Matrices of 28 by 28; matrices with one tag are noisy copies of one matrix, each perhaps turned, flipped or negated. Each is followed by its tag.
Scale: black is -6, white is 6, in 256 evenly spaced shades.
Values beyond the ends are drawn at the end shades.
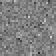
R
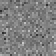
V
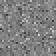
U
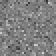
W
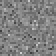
U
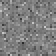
V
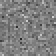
R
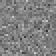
U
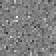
R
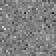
W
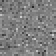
R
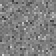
R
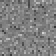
V
